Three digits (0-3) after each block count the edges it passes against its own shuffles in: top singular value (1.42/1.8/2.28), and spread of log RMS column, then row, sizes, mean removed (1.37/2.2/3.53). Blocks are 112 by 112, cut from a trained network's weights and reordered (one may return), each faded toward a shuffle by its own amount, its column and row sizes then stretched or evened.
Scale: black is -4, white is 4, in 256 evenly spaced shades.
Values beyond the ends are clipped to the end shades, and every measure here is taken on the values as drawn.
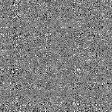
0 2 2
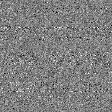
0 0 2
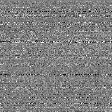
1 1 3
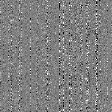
2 3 0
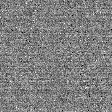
1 1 0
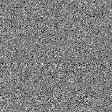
0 1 2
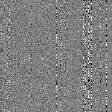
1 3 0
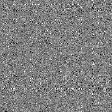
1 2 2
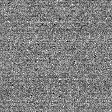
1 1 0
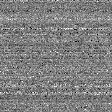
2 0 2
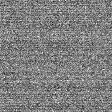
2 1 0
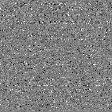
0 0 2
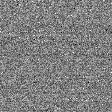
0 1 1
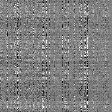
3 3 0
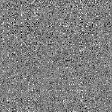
0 2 2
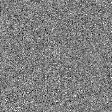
0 1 1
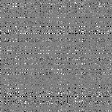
1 2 3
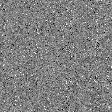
1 1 0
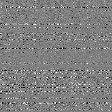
2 1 3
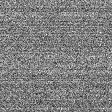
2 0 0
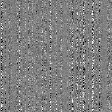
1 3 1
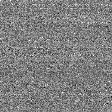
0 0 2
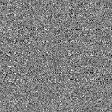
2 1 2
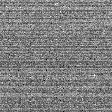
3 1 0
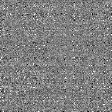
0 2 2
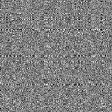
3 1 2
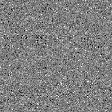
2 0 1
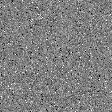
0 1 0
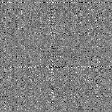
1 2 2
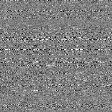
2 0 3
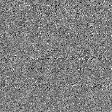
0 1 2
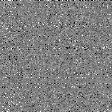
1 1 2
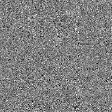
0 2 1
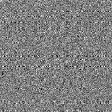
3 1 2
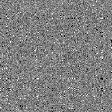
2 2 1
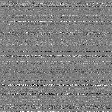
2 1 3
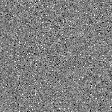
1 1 0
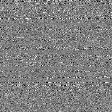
0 0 3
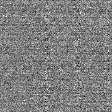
1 2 0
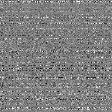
1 2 3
